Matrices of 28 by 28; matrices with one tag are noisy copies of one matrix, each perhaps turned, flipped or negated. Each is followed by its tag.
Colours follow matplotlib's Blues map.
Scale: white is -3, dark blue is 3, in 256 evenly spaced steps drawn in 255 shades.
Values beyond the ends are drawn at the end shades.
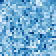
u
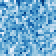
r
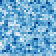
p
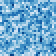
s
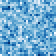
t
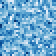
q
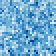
r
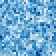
u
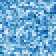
p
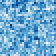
t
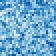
r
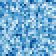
p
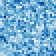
u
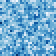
t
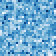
s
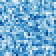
t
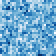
t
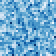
r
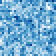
t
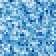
s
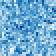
r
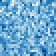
r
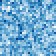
t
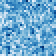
t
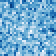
r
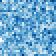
t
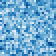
r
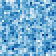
p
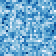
s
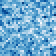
r
